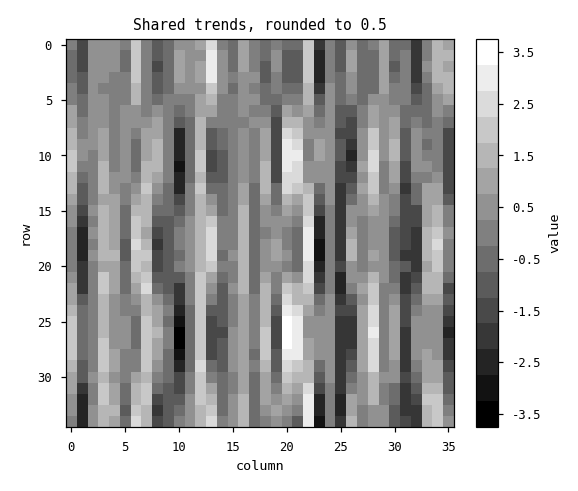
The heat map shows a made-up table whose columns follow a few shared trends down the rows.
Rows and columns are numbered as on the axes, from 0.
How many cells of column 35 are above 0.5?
6
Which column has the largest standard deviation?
13
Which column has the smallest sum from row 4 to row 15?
10
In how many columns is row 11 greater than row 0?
19
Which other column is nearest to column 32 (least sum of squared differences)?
23
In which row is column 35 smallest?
26
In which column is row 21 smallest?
25
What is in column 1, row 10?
0.5
